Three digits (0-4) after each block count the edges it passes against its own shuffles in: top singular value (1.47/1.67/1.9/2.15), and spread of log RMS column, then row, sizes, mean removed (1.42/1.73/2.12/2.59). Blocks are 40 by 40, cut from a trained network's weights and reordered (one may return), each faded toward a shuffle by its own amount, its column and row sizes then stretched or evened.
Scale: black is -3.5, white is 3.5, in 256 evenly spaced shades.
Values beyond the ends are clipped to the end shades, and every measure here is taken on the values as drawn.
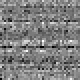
3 2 3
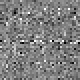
1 1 3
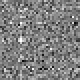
1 1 2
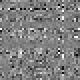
2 2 4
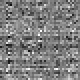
2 4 0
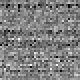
2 2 3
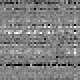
4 1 4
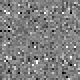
0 2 2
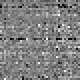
1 2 3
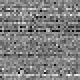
3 0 3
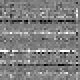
4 1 4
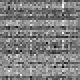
4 3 0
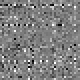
2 3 3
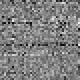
0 2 3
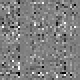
2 4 2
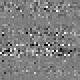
1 1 4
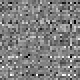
4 2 3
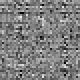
1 4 0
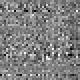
1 0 4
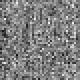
0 2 0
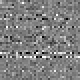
3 0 3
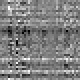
4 4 2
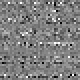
0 1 4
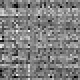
3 4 1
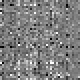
1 4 3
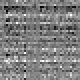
4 4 2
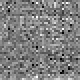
0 3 0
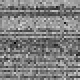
4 0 0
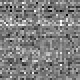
1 2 3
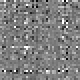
1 3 4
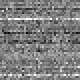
4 0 3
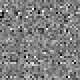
0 0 3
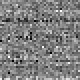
1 2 2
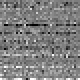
3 2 4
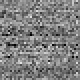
1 1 2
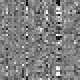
3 4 0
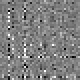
3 3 2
